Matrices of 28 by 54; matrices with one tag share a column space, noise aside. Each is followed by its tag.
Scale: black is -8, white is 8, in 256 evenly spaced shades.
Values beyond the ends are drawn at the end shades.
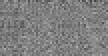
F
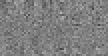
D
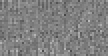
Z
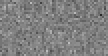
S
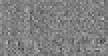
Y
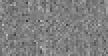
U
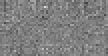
D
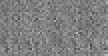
Y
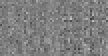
Y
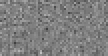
S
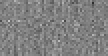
U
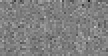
F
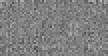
F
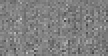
Y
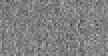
U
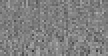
Z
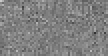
S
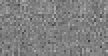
S
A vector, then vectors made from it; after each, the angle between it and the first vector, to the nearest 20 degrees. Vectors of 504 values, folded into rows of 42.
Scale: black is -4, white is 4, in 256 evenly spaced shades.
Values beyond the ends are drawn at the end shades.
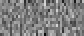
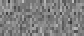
60 degrees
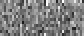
140 degrees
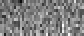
120 degrees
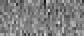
140 degrees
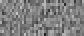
40 degrees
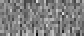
40 degrees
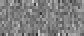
80 degrees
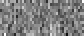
80 degrees
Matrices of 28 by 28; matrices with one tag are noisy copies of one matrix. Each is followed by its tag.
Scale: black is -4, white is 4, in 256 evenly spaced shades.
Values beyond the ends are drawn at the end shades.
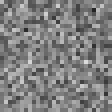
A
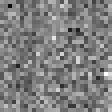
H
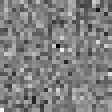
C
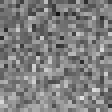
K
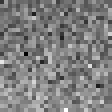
K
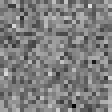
H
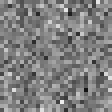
H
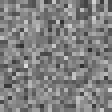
C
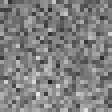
K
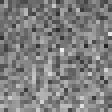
K
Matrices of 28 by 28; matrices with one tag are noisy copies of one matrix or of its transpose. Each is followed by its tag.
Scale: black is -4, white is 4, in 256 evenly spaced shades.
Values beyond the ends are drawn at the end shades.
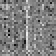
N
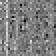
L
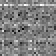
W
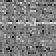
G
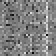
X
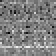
X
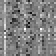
W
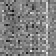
X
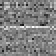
N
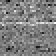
G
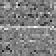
N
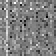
L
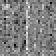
N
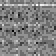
W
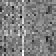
G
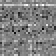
W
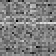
G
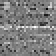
N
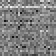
L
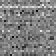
L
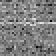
G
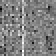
G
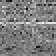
G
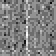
N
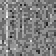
L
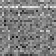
L
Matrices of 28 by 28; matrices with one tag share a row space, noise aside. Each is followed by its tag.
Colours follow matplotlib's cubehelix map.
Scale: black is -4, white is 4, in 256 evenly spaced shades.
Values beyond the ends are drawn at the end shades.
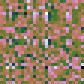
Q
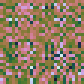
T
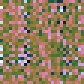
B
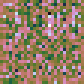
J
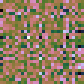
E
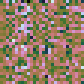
Q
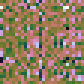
E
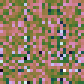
B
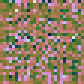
J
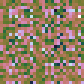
T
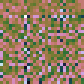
B
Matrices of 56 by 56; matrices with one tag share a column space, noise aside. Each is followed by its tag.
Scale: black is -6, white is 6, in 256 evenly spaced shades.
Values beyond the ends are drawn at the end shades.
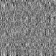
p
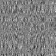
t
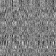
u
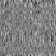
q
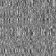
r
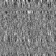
q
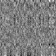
p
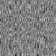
t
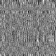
q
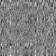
p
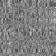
r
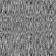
t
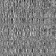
r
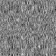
t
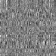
u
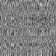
p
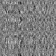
t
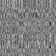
u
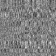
u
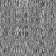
r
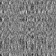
t
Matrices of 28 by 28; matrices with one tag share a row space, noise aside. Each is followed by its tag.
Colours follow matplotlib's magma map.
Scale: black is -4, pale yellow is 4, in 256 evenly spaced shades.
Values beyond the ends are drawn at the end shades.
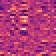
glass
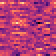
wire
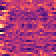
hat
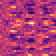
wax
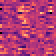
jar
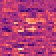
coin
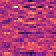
coin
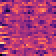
hat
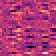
wax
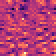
glass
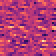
glass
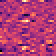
jar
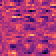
wax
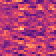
coin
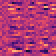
wax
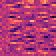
wax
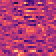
coin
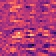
wax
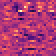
coin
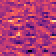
wax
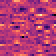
wire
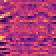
hat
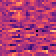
wax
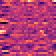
hat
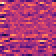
hat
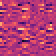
jar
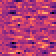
wax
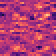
wire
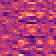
coin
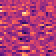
jar
